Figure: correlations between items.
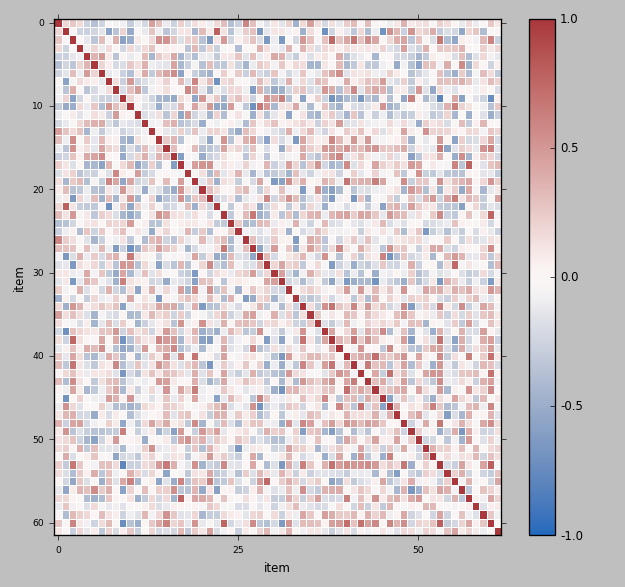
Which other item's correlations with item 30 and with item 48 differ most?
19
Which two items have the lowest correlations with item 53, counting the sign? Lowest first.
9, 31
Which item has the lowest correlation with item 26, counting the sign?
33
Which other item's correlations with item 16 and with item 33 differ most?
14
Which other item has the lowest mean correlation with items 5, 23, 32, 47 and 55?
11
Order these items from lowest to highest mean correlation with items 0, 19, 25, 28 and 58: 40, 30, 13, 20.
30, 20, 13, 40
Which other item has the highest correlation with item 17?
57
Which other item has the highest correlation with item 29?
55
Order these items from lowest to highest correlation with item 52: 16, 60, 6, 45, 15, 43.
45, 43, 15, 6, 16, 60
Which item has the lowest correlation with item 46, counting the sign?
28
